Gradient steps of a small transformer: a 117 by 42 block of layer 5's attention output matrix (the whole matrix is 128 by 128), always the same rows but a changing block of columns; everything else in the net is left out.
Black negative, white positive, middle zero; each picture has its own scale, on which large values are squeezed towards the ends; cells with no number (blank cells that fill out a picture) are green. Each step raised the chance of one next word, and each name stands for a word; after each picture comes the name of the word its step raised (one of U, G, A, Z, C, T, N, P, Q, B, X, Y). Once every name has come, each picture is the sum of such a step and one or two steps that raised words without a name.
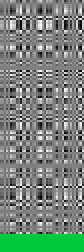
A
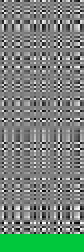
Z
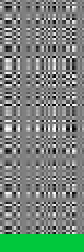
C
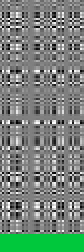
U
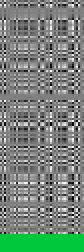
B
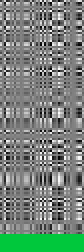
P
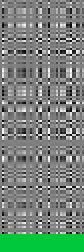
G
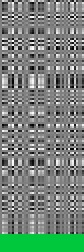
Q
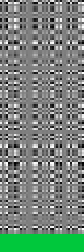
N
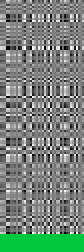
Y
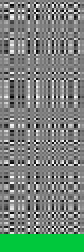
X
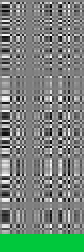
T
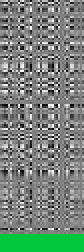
N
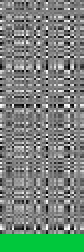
N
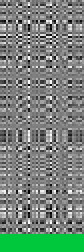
Z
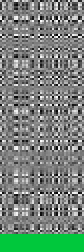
C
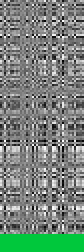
U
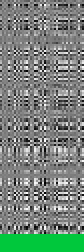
B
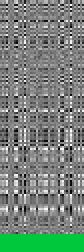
Y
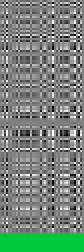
T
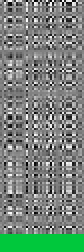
N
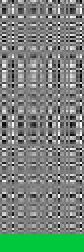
T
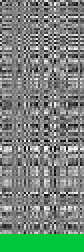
Q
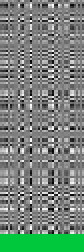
B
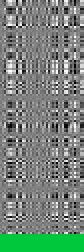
U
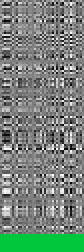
Q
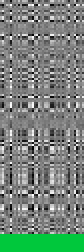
X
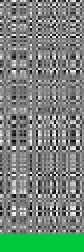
U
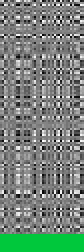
X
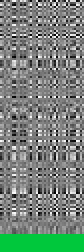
P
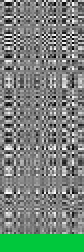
Q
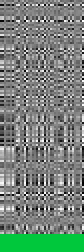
B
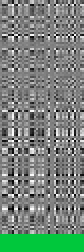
T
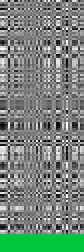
P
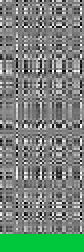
U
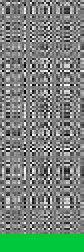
T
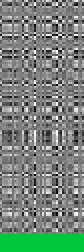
G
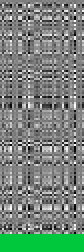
X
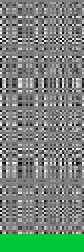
Q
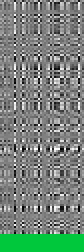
Q
